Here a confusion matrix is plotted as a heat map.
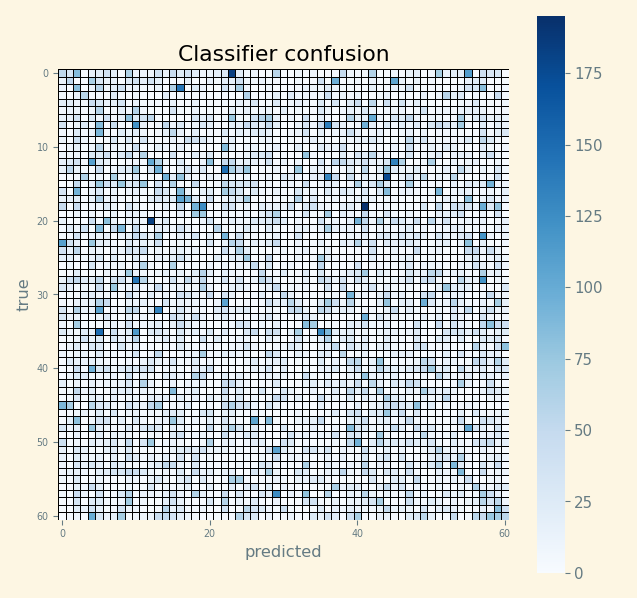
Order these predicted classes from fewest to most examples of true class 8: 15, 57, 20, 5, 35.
20, 35, 57, 15, 5
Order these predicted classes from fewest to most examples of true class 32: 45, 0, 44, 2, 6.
6, 44, 0, 45, 2
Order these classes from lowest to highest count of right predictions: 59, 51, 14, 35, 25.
51, 25, 59, 14, 35
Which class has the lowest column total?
21
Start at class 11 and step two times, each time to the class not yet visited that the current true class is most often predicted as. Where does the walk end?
41
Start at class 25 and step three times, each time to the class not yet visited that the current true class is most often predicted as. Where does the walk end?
10
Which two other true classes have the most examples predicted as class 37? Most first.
1, 56
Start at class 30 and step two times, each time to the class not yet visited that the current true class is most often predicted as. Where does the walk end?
43
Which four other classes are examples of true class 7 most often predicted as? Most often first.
36, 10, 41, 5
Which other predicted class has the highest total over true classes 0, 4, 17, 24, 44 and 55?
23
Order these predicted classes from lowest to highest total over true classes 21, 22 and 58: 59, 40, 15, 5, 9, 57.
40, 15, 59, 9, 5, 57
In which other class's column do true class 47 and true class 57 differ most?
29
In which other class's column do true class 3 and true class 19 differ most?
18
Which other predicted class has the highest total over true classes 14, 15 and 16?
44
